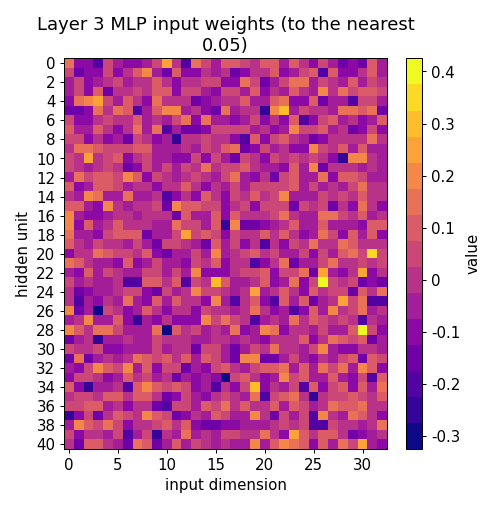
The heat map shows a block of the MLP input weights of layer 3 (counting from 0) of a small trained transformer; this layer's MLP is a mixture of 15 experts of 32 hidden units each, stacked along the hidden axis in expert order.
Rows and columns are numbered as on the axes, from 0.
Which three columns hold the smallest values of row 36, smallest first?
10, 9, 6
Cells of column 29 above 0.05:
12
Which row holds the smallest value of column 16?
33
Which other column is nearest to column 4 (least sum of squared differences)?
5
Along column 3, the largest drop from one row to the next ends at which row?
29
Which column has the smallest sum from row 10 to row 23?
16
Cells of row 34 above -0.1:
23
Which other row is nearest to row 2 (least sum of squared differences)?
31
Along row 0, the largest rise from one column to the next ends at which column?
13
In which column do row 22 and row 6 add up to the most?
26
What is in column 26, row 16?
0.15
